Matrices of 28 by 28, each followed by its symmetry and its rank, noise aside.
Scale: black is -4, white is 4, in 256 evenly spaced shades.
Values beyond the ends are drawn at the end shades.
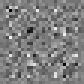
symmetric, rank four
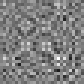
symmetric, rank three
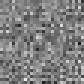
no symmetry, rank four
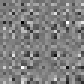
symmetric, rank two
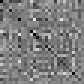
symmetric, rank four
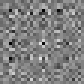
symmetric, rank three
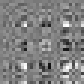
symmetric, rank two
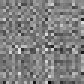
no symmetry, rank three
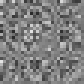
symmetric, rank three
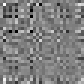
symmetric, rank two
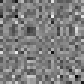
symmetric, rank three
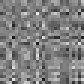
antisymmetric, rank two
